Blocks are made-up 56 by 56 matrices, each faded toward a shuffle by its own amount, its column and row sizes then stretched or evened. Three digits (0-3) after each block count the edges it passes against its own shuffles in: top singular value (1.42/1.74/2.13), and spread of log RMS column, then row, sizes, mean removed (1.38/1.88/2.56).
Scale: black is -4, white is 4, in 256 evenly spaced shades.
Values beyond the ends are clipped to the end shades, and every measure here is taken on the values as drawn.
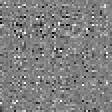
2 2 2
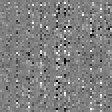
0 3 1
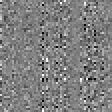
2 3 1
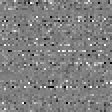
0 0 3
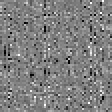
2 3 0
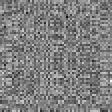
3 0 2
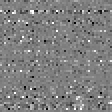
1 1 3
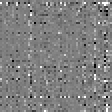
2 3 2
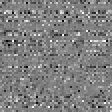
3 0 3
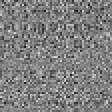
3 1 2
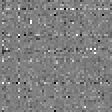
2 2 2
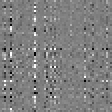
3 3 2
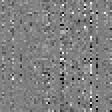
1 3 1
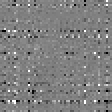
3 2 3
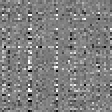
3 3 2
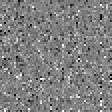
0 2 0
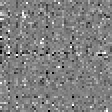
2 2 2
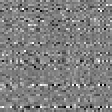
3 0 3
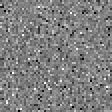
0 0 0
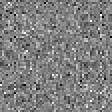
2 1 0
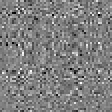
3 1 2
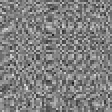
3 1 0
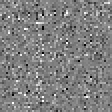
1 2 1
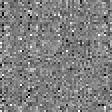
2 2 1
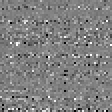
0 1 3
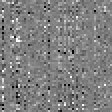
2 3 1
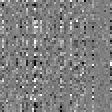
3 3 1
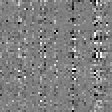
2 3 2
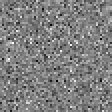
1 1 0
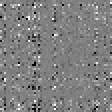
2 3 2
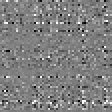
2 2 3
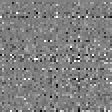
2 1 3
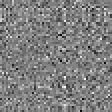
3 1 1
